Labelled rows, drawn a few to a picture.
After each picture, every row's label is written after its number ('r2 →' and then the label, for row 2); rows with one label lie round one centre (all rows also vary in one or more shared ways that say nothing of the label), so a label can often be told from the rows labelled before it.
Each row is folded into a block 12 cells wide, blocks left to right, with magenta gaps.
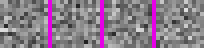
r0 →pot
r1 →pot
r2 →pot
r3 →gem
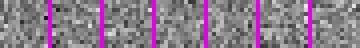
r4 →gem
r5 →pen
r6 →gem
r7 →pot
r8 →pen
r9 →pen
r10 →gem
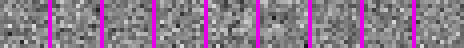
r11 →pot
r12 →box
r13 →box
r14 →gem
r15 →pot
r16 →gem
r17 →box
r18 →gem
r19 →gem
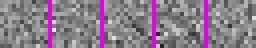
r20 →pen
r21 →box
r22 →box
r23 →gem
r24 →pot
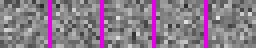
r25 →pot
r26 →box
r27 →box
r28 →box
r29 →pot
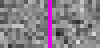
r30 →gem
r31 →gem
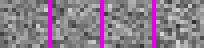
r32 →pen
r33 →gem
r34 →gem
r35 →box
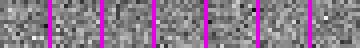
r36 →pot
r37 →pot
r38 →pot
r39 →box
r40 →gem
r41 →pot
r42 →pen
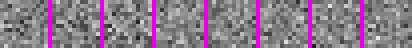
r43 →box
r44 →gem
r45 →pen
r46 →box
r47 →gem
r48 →pot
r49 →pen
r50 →box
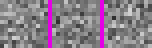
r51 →pot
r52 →pen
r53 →box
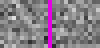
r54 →pen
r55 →pen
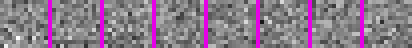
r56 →pot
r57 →pot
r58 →gem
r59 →pot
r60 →gem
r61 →gem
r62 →gem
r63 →box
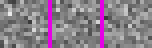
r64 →pot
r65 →gem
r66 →pot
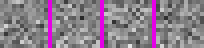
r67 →box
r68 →box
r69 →pot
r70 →gem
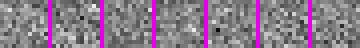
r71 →pot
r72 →gem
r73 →pen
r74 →pot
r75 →box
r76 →box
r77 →box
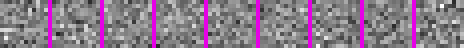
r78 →pot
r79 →pot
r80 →pot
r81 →pen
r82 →pot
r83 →gem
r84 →box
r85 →pen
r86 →box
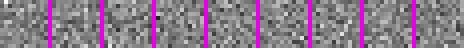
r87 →gem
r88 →box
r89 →gem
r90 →box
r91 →pen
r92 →box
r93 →pot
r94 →pot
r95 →pen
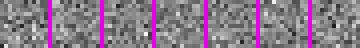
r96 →pot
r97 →pot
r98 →pot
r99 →gem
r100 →box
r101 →pen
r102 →gem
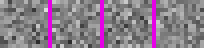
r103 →pen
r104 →box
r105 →box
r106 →box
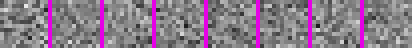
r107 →gem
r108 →pen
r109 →box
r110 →box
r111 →pen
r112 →pot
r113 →pot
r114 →gem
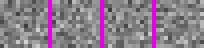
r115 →pen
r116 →gem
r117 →box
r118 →box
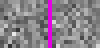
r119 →box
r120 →box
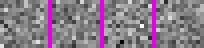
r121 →gem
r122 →gem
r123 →box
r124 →box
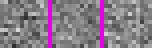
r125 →gem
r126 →box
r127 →box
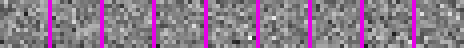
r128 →gem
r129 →pot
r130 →gem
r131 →pen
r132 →pot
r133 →box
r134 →box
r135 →gem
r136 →box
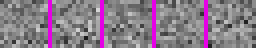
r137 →pen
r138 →pen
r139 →box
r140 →pot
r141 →pot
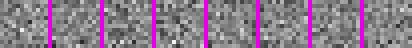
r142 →gem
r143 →pot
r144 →pen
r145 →pen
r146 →pot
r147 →pot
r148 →box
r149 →gem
